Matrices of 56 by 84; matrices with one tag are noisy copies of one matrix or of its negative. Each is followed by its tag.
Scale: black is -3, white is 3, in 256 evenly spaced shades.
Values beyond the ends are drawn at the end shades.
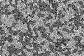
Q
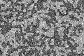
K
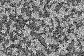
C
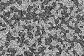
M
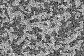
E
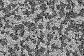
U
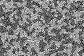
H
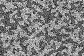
H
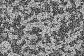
E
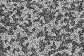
H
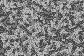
H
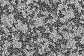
Q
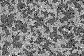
Q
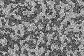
U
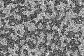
U
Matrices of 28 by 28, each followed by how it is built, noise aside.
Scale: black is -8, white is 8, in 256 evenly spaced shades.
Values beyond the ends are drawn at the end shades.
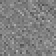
Toeplitz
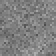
smooth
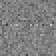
uneven rows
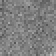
smooth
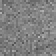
smooth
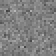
uneven rows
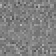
uneven rows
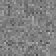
low rank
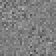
block diagonal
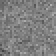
smooth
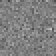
uneven rows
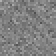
Toeplitz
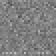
uneven rows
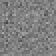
low rank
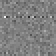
uneven rows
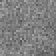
smooth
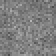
smooth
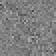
block diagonal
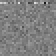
uneven rows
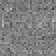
low rank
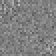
block diagonal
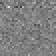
uneven rows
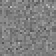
uneven rows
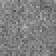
smooth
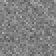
Toeplitz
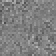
block diagonal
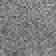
smooth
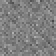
Toeplitz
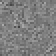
block diagonal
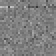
uneven rows
